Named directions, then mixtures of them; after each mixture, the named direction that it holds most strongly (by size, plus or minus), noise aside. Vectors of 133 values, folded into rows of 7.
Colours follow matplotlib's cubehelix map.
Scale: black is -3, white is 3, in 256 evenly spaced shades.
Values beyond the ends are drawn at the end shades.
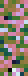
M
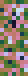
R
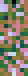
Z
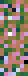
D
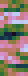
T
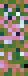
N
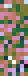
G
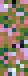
Z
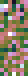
Z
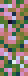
R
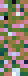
Z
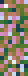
G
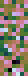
M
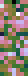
Z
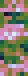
T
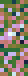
N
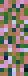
M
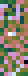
D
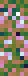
N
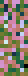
N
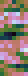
T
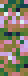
T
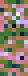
R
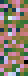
D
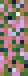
N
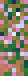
N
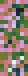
R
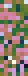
G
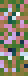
N
